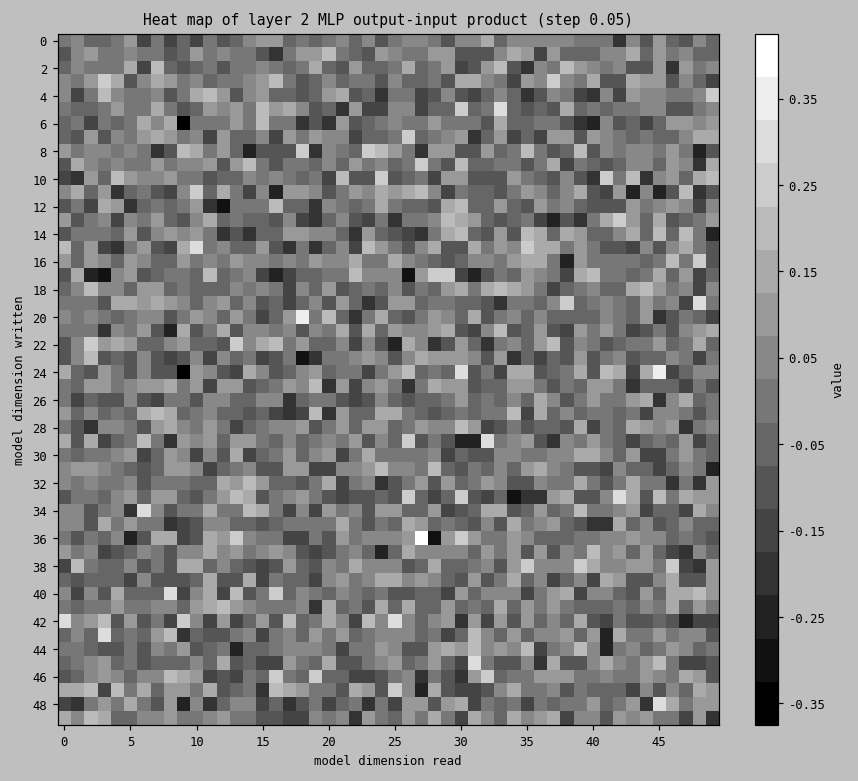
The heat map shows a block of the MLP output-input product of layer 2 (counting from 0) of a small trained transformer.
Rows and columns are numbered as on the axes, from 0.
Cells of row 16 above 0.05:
14
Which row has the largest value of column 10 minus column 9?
24
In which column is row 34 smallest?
5
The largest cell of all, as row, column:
36, 27
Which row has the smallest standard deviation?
0
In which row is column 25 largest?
42
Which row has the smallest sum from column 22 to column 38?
4
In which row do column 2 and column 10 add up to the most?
15
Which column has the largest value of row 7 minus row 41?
19
